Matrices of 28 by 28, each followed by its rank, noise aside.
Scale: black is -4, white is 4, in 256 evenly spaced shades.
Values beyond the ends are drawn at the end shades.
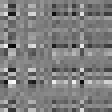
one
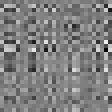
two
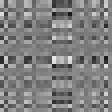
one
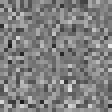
six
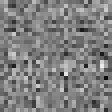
six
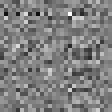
four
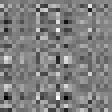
two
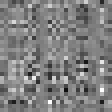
three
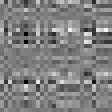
two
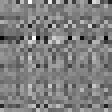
two
